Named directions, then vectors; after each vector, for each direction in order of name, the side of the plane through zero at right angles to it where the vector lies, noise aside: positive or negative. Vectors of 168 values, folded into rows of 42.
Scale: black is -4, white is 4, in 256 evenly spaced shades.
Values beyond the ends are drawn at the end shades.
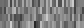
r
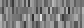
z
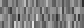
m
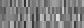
negative, positive, positive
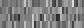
positive, positive, negative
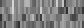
negative, positive, negative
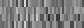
positive, negative, negative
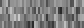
negative, negative, negative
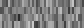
positive, positive, positive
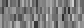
positive, positive, positive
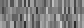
negative, positive, positive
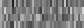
positive, negative, positive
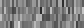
positive, negative, positive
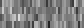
negative, negative, negative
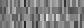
negative, positive, positive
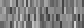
positive, negative, negative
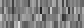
positive, negative, positive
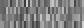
negative, positive, positive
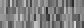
positive, negative, negative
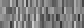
positive, negative, negative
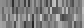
negative, negative, positive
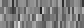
positive, negative, positive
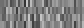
negative, positive, positive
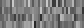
positive, positive, negative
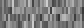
positive, positive, negative
